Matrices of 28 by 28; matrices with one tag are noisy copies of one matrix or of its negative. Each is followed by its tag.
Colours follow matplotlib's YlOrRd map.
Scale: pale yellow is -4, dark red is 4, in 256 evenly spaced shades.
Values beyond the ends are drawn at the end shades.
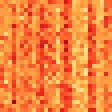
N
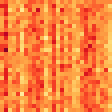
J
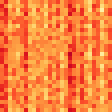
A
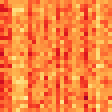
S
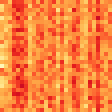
S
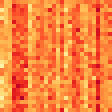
S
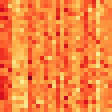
S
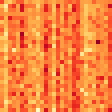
J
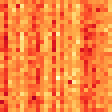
J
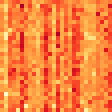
J
